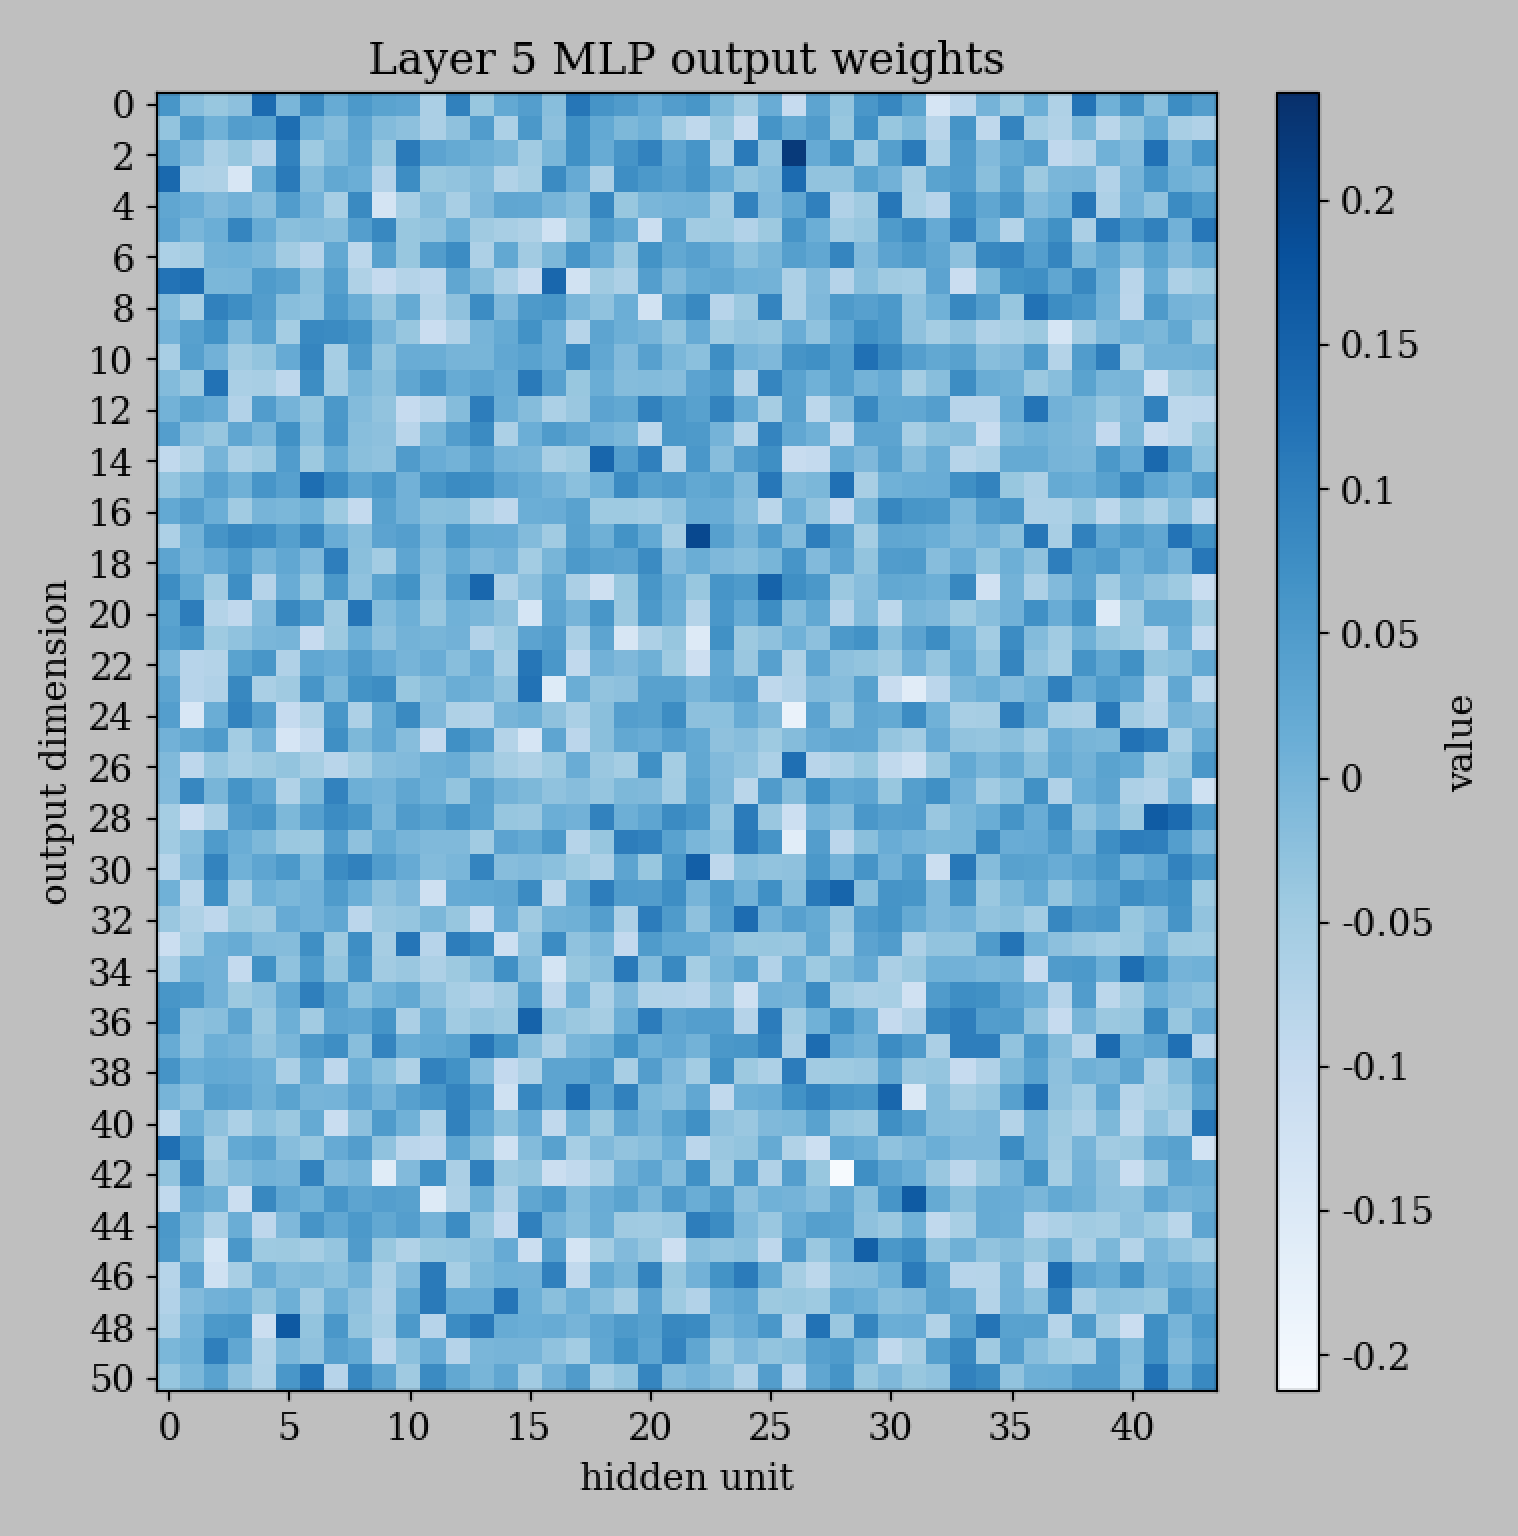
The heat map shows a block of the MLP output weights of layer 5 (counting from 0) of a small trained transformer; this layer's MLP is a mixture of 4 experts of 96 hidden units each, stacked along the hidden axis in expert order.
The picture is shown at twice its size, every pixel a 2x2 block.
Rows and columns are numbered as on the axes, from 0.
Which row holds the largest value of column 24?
32
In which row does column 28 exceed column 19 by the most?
21
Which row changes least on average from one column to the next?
16
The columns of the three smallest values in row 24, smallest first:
26, 1, 5
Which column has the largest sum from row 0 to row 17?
30
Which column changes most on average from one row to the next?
28
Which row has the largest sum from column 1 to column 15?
15
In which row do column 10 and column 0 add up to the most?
3
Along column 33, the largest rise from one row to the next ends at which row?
8
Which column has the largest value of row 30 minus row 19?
22
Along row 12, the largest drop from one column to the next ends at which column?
42
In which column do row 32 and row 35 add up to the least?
13
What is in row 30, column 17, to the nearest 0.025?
-0.05
